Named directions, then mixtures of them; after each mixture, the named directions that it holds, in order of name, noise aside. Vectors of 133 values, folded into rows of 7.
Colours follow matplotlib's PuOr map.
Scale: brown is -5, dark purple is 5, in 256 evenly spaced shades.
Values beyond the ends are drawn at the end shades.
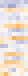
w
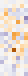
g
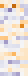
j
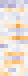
w.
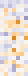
g, w.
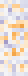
g, j, w.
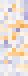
g, j, w.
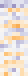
w.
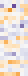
j.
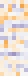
j, w.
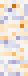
j.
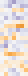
j, w.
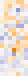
g, j, w.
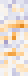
g, j, w.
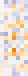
g, j, w.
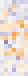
g, j, w.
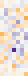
g.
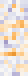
g, j, w.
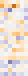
g, j, w.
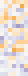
g, j, w.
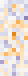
g, j, w.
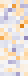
g, j.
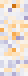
g, j.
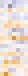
w.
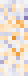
g, j, w.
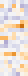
j, w.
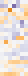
g, j.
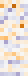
j.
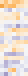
w.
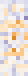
g, j, w.
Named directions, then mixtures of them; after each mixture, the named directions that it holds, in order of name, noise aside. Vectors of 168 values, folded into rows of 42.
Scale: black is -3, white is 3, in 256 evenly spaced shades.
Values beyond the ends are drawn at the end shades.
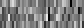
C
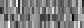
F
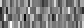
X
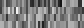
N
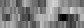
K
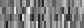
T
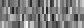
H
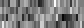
C, H, K.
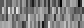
N.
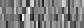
T.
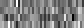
F.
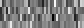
H, X.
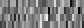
C, F.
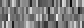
C, H, N.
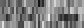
H, K, T.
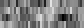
K, N.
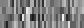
T.
